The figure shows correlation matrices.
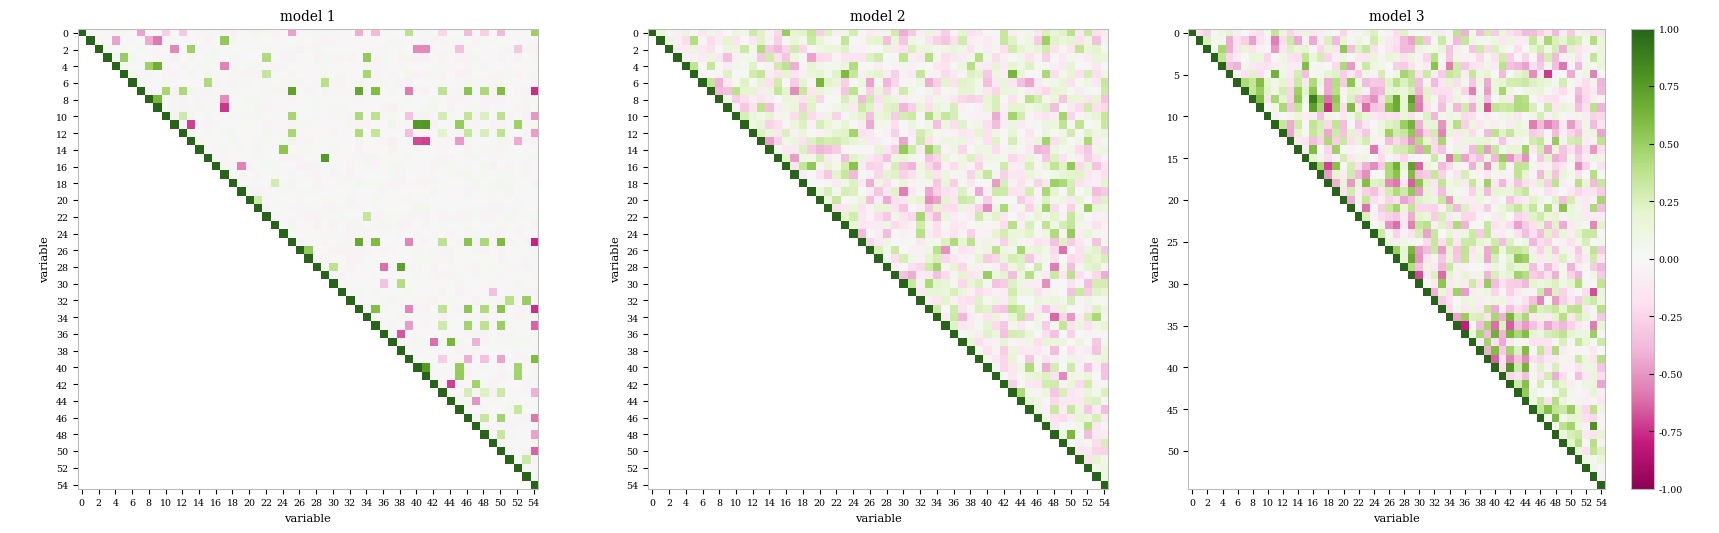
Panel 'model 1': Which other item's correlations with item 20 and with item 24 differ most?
14
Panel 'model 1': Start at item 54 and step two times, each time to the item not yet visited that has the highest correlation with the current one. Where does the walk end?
0
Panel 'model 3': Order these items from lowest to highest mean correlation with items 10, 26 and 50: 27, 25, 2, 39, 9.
39, 25, 2, 27, 9
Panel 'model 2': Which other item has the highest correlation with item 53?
34
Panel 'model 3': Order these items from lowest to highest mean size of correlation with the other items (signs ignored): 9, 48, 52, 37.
52, 37, 48, 9
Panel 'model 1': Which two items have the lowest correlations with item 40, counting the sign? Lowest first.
13, 2
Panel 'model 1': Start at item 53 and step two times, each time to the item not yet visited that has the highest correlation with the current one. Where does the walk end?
51
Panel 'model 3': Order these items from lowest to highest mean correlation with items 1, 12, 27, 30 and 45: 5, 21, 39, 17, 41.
5, 39, 41, 17, 21
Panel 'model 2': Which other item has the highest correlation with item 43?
5
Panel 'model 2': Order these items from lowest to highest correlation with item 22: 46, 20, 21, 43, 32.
21, 43, 46, 20, 32
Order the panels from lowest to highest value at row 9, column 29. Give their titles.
model 1, model 2, model 3
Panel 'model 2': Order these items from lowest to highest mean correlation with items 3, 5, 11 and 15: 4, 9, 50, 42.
9, 42, 50, 4
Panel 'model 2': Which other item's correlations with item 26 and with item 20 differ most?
6
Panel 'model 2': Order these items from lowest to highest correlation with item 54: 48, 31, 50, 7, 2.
50, 48, 2, 31, 7
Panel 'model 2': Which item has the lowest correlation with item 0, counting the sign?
30
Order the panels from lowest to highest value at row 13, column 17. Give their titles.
model 3, model 1, model 2
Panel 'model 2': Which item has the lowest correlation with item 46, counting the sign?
14
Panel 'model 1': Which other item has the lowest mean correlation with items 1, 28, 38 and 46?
36
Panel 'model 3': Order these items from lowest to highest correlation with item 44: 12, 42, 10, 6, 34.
10, 12, 6, 34, 42
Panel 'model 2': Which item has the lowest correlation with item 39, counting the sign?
19
